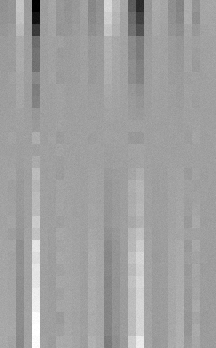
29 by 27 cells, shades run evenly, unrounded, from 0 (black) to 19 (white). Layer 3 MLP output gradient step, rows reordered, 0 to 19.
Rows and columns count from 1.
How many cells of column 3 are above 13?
3
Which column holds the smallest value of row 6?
5
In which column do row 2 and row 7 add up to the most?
14
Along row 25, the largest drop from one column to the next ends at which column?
6
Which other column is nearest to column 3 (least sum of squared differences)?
15
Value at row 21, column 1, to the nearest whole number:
12
